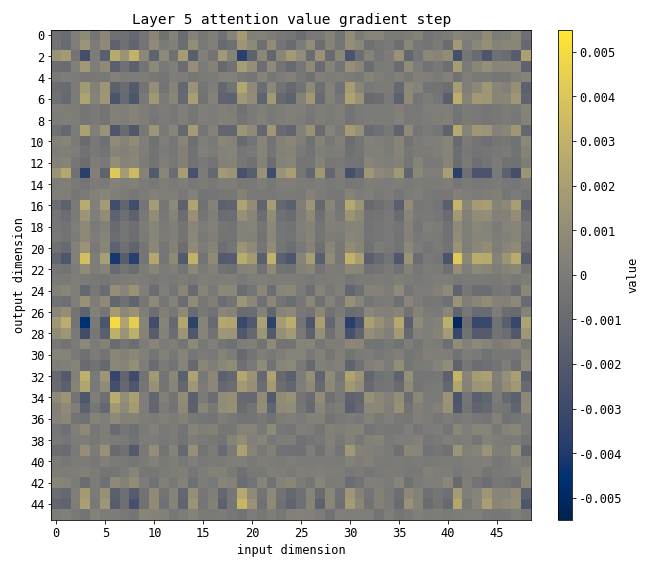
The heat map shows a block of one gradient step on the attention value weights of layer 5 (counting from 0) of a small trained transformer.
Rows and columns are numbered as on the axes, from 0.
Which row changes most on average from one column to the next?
27
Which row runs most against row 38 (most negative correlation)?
41
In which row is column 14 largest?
21
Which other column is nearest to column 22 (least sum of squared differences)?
43
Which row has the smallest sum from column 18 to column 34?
2
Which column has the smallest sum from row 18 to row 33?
6
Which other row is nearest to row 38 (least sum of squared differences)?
40
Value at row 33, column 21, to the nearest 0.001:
-0.001
